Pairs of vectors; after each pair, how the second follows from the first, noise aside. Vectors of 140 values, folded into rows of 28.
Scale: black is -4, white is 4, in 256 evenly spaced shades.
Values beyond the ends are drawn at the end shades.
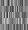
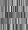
wrapped around, negated.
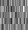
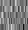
wrapped around, negated.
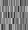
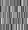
wrapped around, negated.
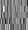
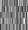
reversed.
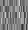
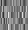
reversed.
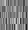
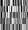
reversed, scaled up.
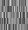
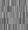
shrunk.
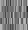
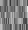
sign-scrambled.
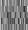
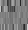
wrapped around, partly zeroed.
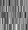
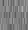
wrapped around, shrunk.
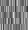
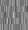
shrunk.
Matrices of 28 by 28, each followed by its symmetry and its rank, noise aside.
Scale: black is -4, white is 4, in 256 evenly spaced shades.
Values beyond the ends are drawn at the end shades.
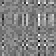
no symmetry, rank one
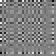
symmetric, rank one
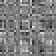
antisymmetric, rank two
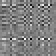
no symmetry, rank one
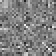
symmetric, rank three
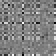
symmetric, rank one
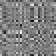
antisymmetric, rank two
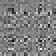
no symmetry, rank two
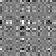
no symmetry, rank two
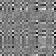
no symmetry, rank one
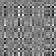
no symmetry, rank one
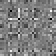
symmetric, rank two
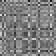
no symmetry, rank two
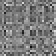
no symmetry, rank two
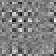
symmetric, rank one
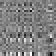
no symmetry, rank one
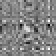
no symmetry, rank three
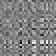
no symmetry, rank two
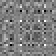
symmetric, rank two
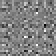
no symmetry, rank three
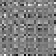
no symmetry, rank two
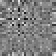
symmetric, rank two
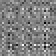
antisymmetric, rank two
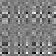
no symmetry, rank one
